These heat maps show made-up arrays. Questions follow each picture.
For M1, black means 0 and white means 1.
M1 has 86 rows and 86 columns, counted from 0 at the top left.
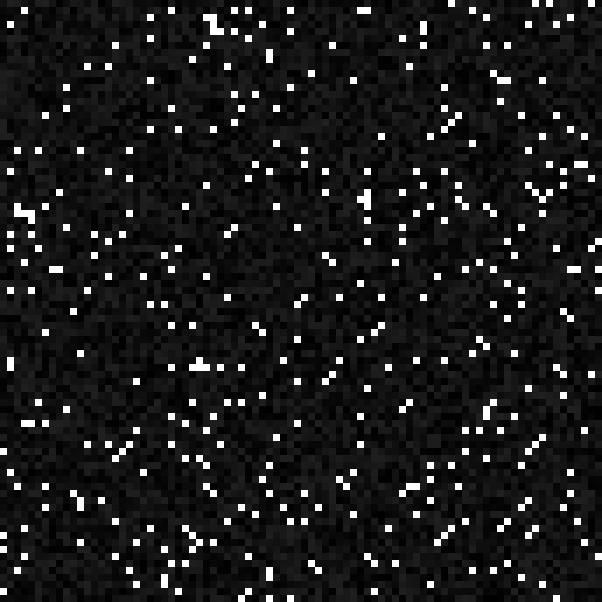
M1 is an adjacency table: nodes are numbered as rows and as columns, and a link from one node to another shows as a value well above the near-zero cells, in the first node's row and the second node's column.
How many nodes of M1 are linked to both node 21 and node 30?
2
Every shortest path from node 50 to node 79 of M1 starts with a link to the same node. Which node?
node 67
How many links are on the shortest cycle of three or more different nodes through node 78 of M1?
4
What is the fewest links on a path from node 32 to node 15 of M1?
2
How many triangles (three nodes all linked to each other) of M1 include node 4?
0
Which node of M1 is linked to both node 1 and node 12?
node 41
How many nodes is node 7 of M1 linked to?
1
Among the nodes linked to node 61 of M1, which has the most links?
node 29
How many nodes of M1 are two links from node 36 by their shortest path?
10
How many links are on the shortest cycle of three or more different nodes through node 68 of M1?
6
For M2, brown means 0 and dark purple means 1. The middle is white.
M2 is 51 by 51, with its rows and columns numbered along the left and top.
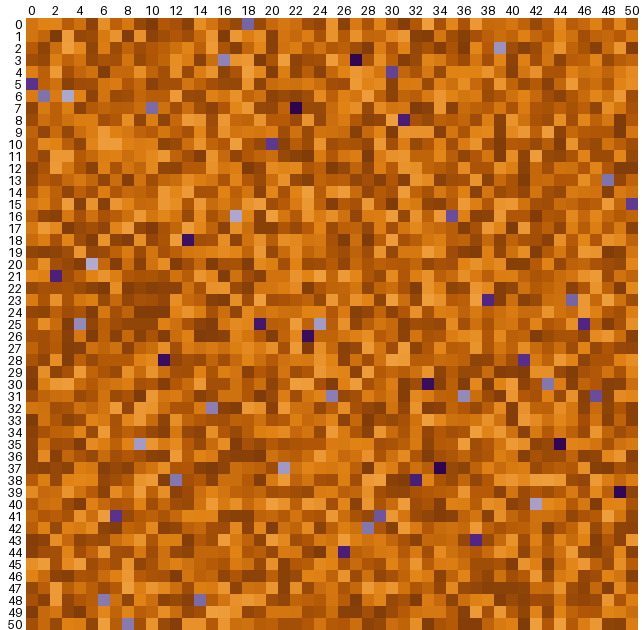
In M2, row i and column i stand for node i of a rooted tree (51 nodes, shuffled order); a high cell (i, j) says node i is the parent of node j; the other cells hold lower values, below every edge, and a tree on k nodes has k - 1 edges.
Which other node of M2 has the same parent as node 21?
34
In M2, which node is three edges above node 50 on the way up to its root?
38
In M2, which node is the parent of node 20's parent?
7
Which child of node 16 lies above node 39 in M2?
35
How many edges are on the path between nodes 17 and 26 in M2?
4
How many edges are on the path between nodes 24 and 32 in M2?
6
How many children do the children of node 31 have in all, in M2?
4
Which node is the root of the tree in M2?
40
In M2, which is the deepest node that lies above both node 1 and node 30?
6
